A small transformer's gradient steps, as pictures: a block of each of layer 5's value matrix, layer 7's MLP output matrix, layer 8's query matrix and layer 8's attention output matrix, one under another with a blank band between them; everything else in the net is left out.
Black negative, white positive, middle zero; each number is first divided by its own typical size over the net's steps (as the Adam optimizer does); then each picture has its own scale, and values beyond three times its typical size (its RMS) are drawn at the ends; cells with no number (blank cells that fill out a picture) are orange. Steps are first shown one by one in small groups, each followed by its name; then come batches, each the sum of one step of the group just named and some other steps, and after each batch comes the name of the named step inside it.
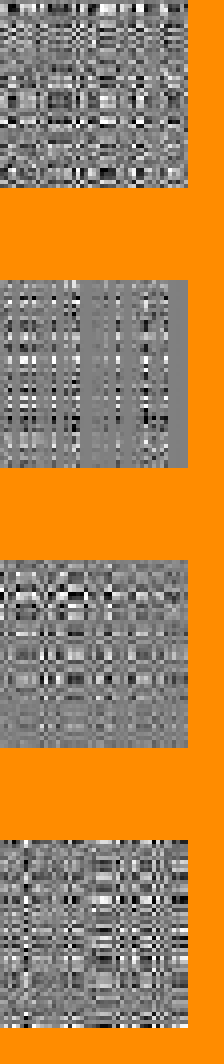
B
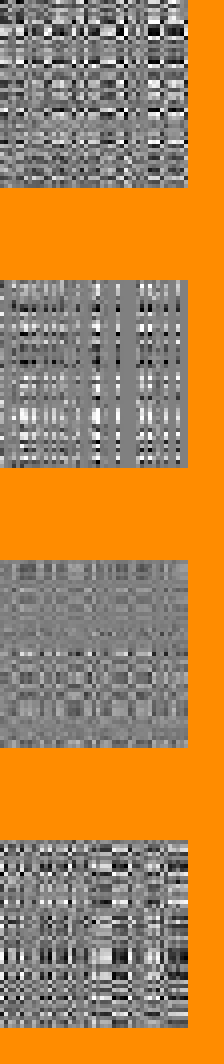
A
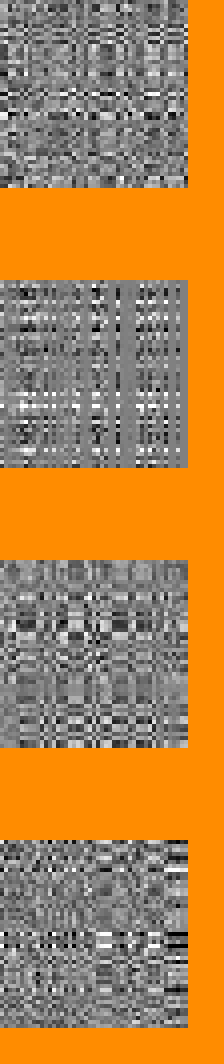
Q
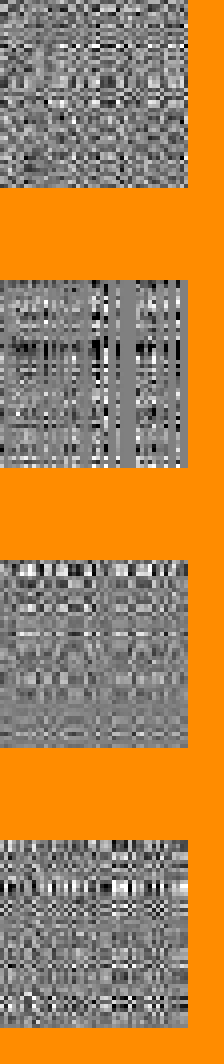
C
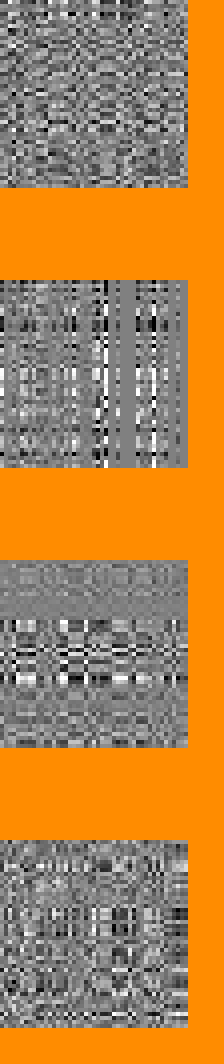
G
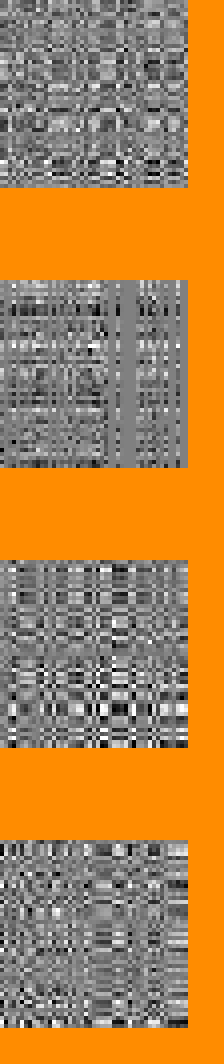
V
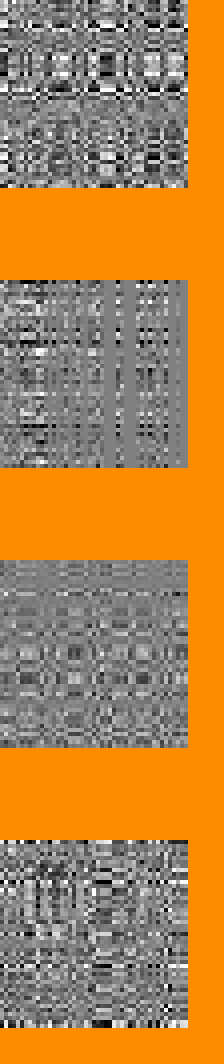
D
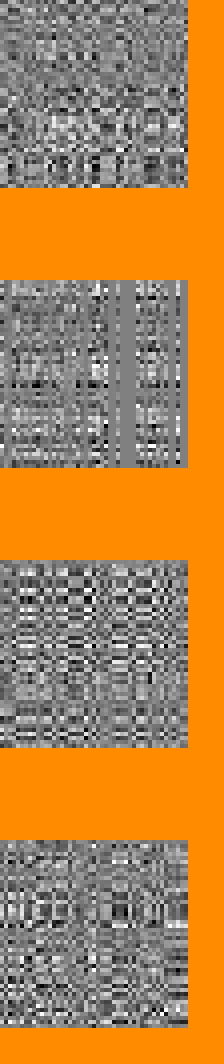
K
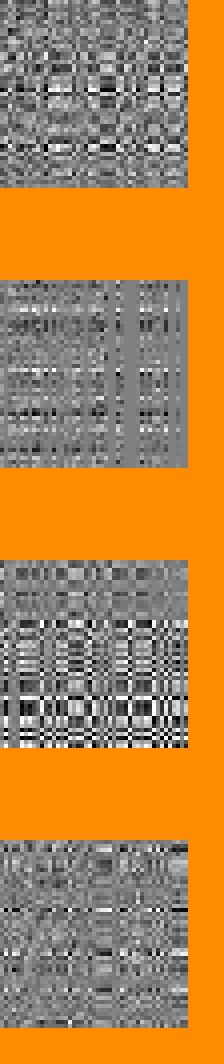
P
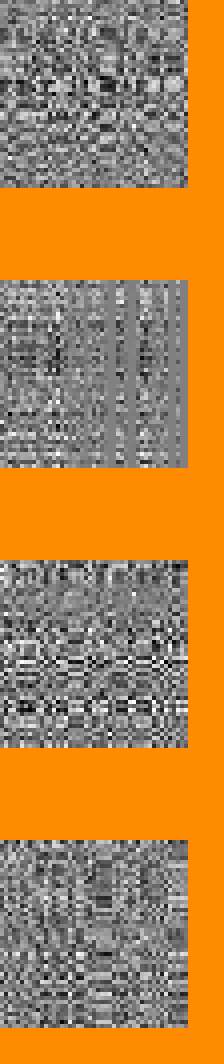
P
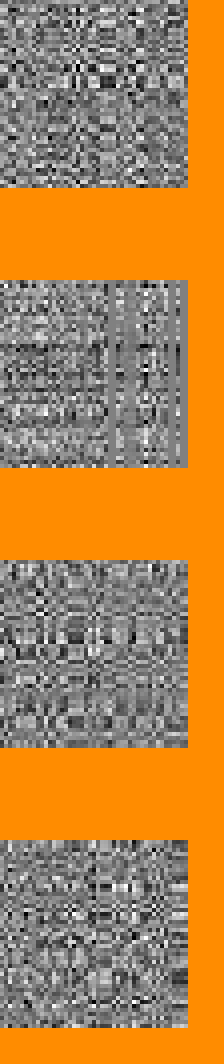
C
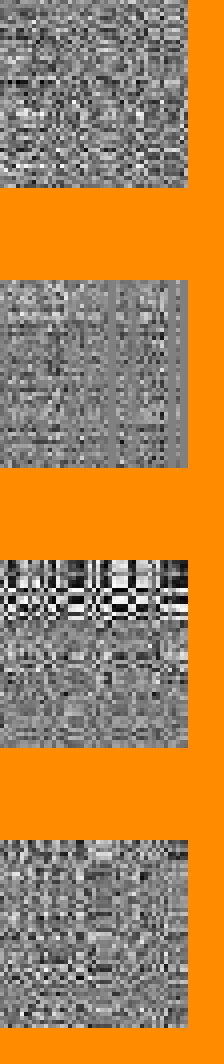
D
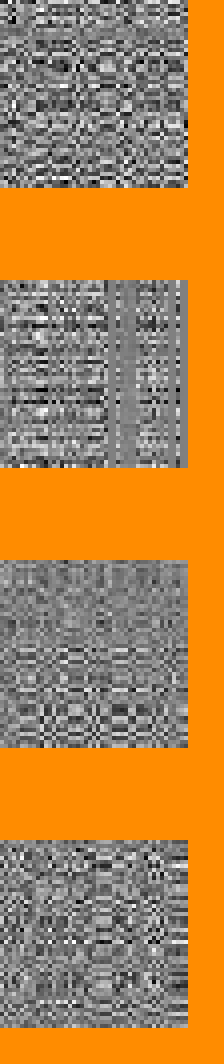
G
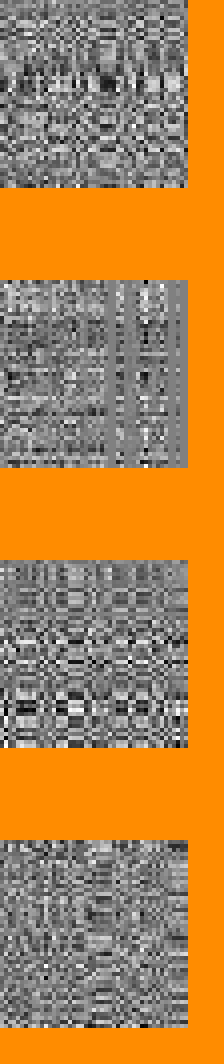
P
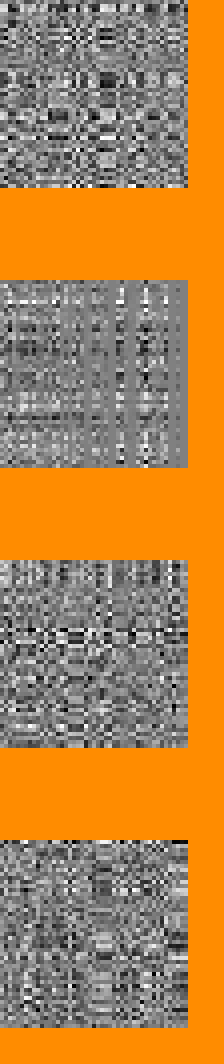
Q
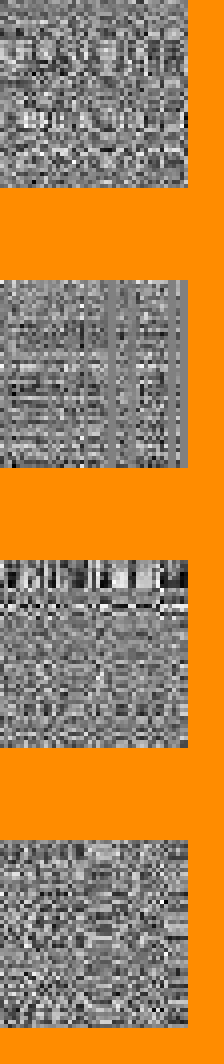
K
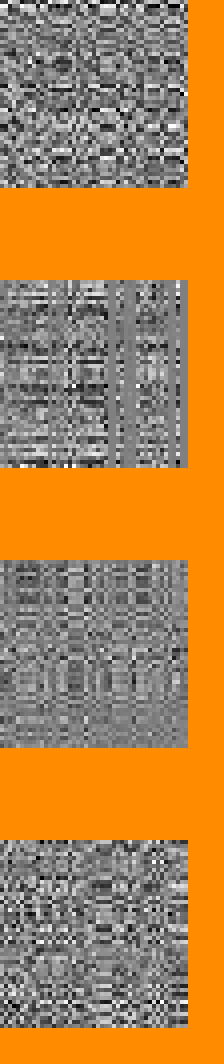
K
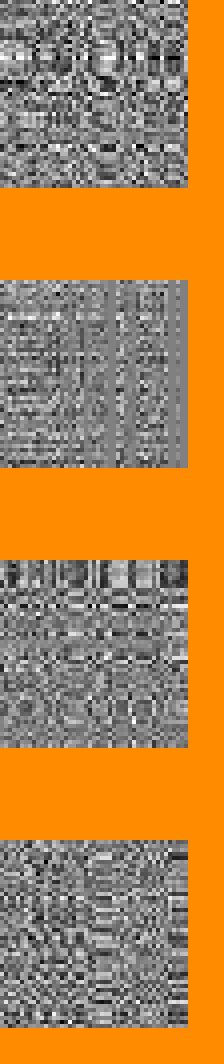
P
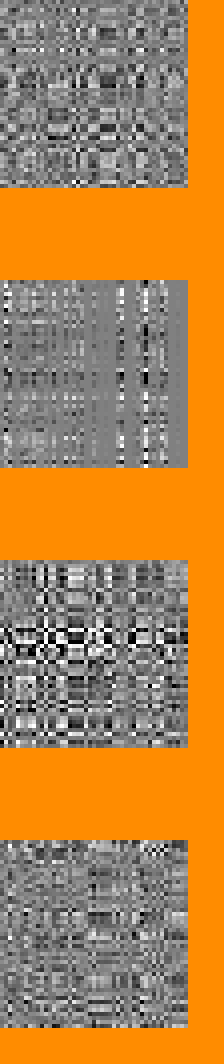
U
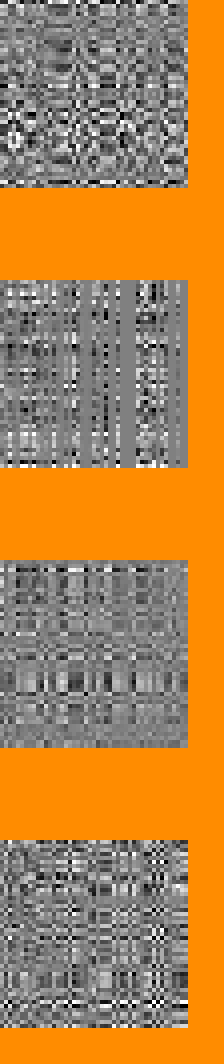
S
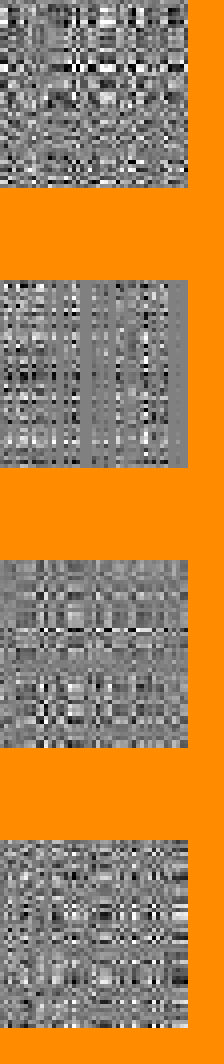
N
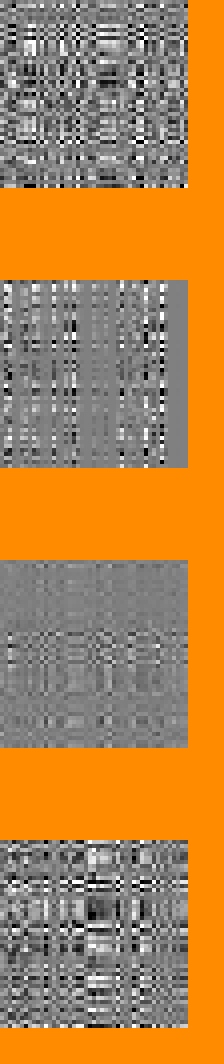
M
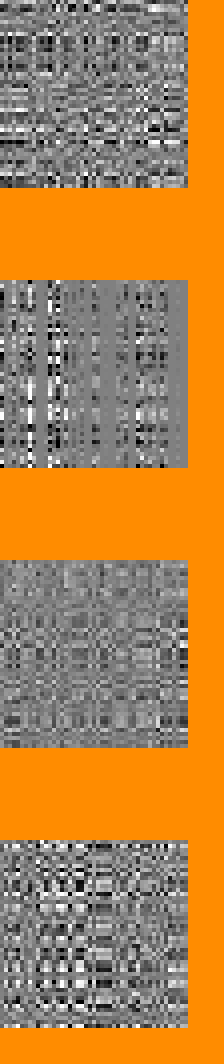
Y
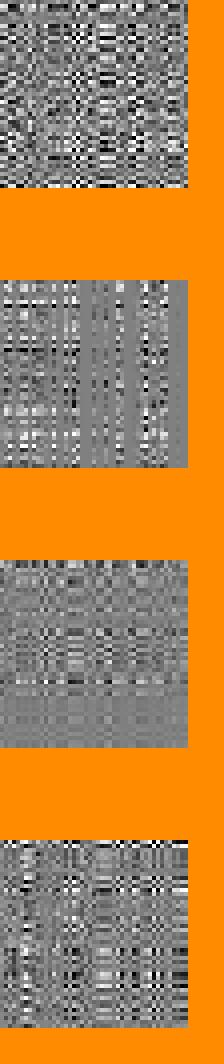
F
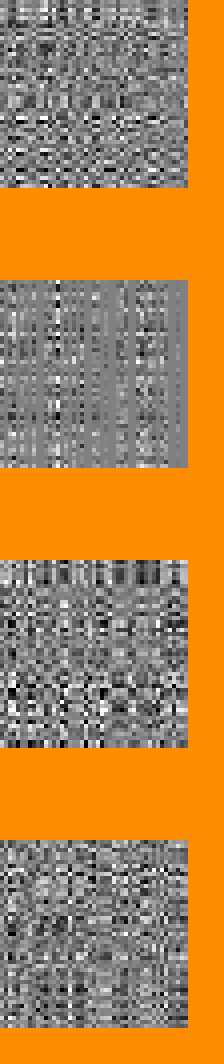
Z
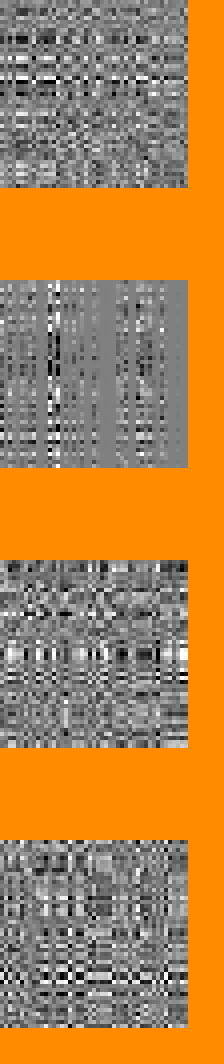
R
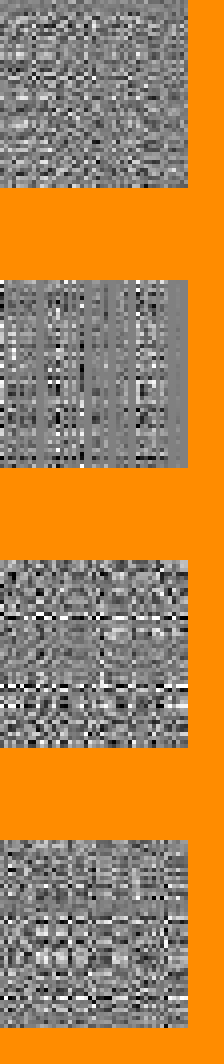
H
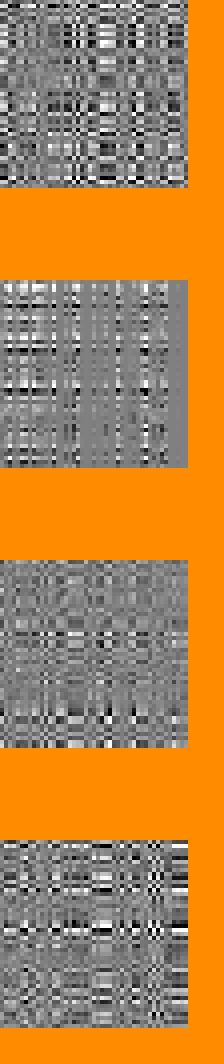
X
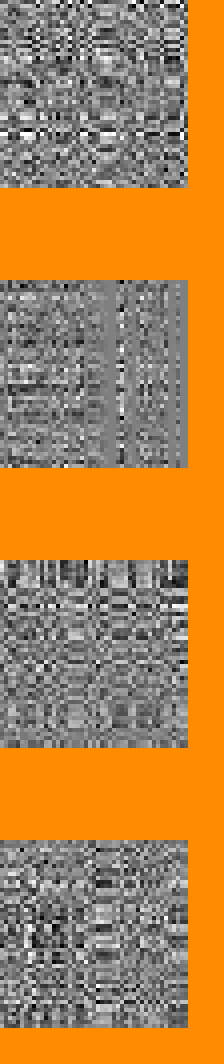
Z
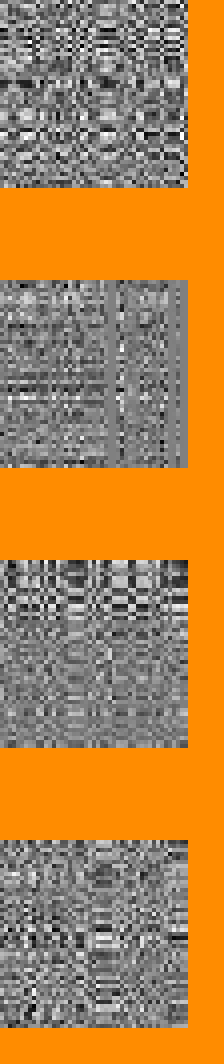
N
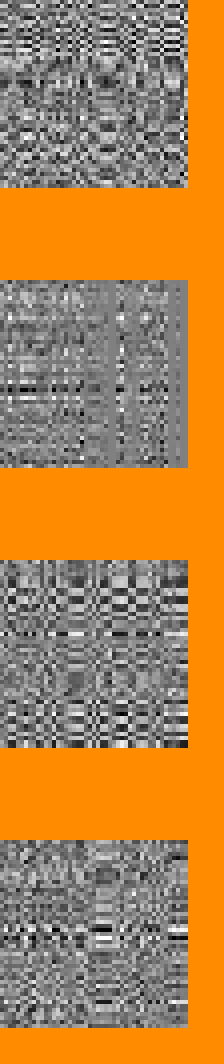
X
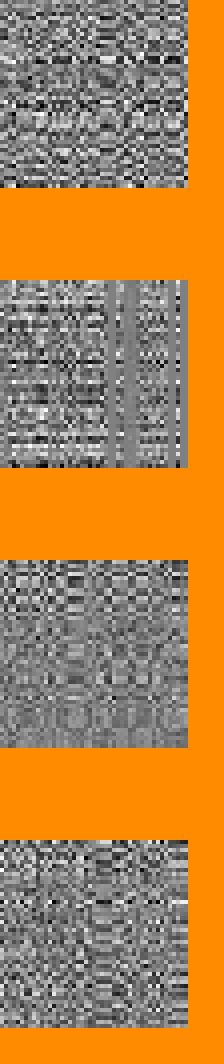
F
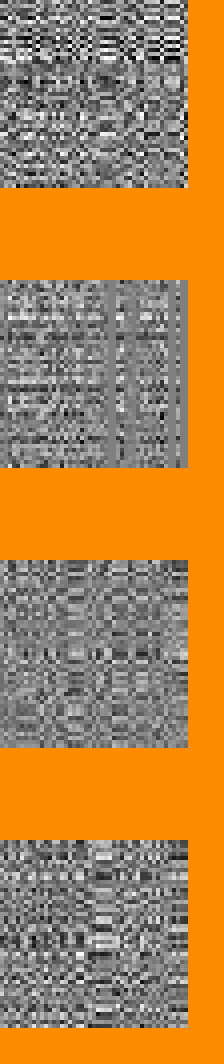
R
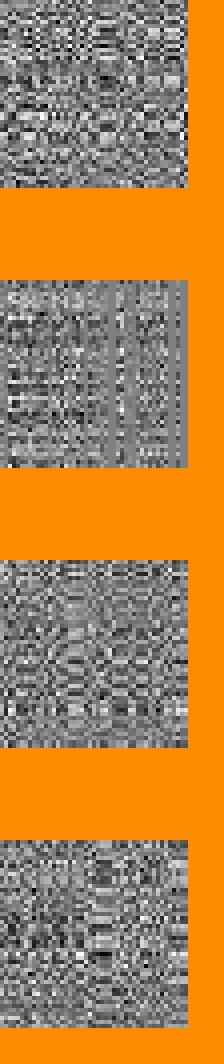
Z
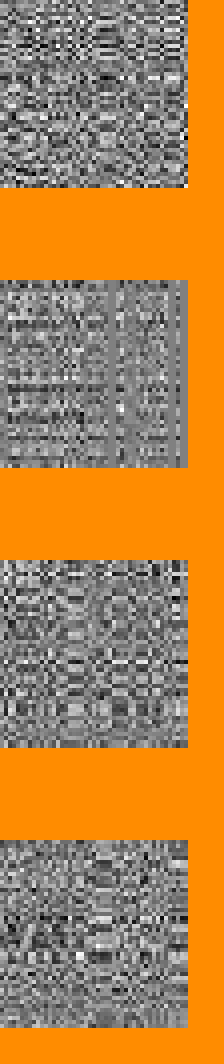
Z
